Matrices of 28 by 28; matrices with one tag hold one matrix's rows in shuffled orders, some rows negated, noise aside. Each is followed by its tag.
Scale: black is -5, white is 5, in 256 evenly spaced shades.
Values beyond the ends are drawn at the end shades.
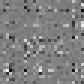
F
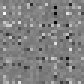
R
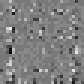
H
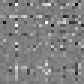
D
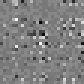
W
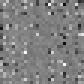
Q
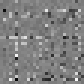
D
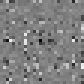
F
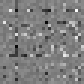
D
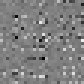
W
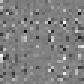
Q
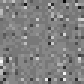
Q
